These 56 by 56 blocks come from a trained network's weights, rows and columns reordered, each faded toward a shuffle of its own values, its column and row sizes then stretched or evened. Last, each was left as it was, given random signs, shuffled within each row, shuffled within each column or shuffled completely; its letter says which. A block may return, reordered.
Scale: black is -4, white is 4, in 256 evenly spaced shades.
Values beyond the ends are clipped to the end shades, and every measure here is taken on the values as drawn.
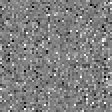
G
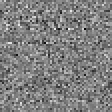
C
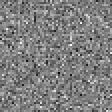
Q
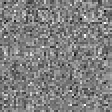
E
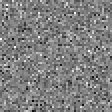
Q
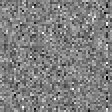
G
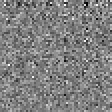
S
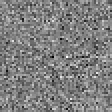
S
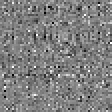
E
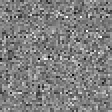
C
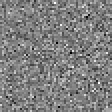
Q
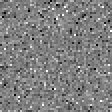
Q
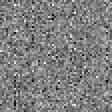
G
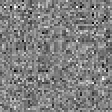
E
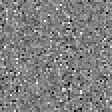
G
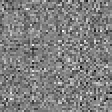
E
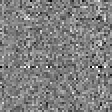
S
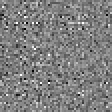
S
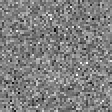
Q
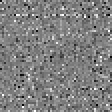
E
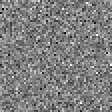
Q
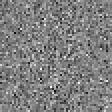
G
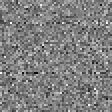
C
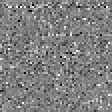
C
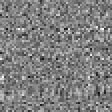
E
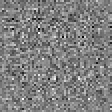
E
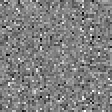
G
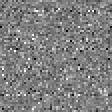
C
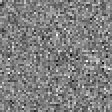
G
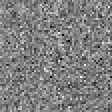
G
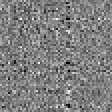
E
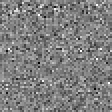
C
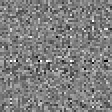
S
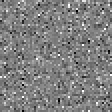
G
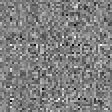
E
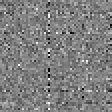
S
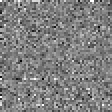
S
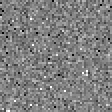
Q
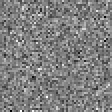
G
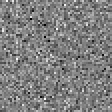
Q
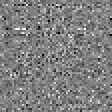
E
